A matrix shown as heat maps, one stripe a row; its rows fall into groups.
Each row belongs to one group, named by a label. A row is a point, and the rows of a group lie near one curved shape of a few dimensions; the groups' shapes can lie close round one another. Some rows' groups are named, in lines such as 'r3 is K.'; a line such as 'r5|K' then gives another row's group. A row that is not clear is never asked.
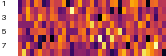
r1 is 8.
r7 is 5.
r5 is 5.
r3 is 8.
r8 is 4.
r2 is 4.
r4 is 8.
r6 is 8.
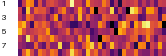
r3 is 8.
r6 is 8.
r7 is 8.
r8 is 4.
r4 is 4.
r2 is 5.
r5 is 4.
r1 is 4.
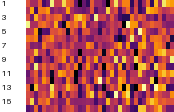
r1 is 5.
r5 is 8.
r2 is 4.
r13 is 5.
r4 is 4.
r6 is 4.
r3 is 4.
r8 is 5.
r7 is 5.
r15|4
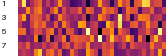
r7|8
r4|5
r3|4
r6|8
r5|8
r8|8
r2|8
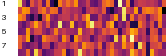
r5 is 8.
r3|8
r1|4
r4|8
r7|8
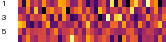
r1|5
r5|8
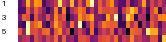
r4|8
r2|8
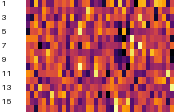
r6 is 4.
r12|5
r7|8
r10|4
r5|4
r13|4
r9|4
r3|8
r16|5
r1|5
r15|5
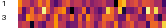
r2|5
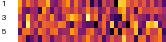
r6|8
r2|8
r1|4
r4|5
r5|4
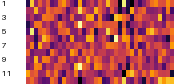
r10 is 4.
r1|4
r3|5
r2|4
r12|5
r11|4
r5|4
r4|4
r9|8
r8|8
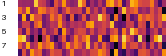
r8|4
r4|8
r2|4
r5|8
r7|4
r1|5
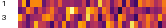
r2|4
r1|4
